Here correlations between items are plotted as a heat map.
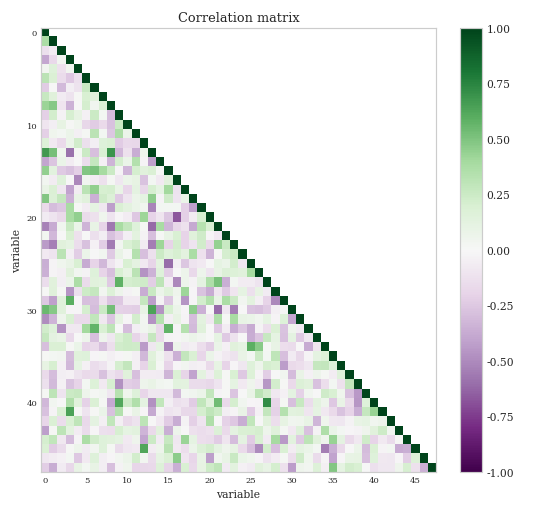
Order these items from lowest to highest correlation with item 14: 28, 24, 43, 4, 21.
4, 28, 43, 24, 21
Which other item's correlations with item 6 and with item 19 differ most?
17
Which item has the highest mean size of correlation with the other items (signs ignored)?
13
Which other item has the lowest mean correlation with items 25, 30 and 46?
47
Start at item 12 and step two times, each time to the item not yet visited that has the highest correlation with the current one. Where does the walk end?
15
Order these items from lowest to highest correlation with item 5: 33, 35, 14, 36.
14, 36, 33, 35
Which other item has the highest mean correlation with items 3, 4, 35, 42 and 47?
20
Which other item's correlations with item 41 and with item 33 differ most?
3
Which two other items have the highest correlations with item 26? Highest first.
34, 25
